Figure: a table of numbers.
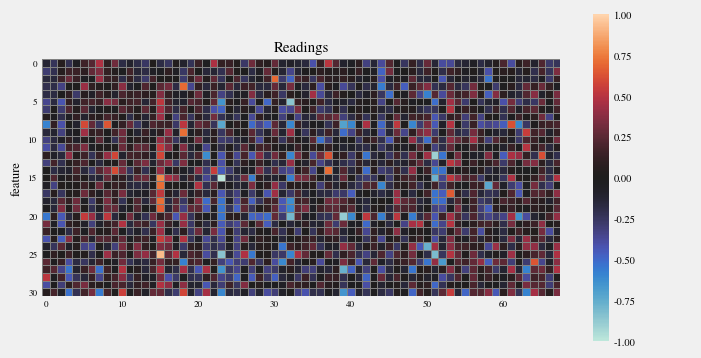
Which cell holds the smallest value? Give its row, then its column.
15, 23
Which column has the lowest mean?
23
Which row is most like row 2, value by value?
1
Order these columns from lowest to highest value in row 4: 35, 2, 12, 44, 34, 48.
44, 34, 2, 12, 48, 35
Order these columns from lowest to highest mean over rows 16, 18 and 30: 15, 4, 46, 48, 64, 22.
48, 4, 22, 46, 64, 15
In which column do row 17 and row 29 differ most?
53
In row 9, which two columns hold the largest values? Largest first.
18, 63
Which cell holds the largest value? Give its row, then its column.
25, 15
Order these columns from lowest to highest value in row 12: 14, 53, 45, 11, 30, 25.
25, 45, 14, 53, 11, 30
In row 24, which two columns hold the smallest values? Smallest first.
50, 31
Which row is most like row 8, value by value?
20
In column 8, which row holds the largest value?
8
